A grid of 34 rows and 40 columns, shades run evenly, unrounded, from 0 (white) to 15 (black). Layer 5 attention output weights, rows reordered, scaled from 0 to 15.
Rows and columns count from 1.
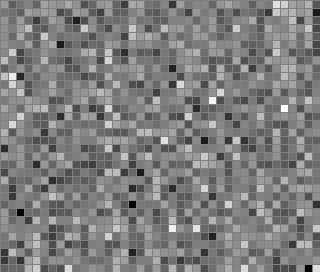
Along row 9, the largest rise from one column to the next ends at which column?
32
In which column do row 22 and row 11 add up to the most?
18
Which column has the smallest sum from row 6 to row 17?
14
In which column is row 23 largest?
7
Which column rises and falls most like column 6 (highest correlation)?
36
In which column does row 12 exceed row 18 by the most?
21
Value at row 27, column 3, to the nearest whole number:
15
